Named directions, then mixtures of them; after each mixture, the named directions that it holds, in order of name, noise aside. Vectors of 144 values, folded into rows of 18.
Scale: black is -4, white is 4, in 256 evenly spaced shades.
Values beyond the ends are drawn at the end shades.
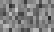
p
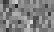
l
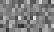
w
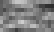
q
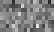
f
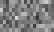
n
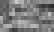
q.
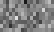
n, q, w.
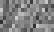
f, n.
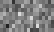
f, p.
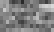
n, q.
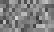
n.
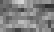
q.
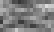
q.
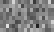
f, l.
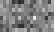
q, w.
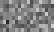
n, w.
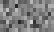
l, q.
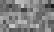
f, q.
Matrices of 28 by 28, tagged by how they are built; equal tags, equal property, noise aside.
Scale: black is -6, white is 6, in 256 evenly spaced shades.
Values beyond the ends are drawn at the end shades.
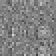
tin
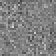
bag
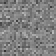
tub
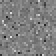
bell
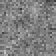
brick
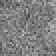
brick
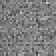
tub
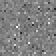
bell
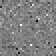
bell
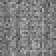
tub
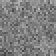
brick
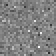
bell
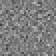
tin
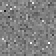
bell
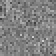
bag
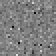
bell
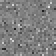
bell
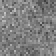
brick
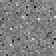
bell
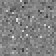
bell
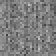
tub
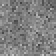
brick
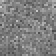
brick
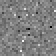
bell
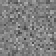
tin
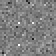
bell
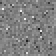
bell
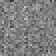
tin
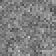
brick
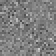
bag
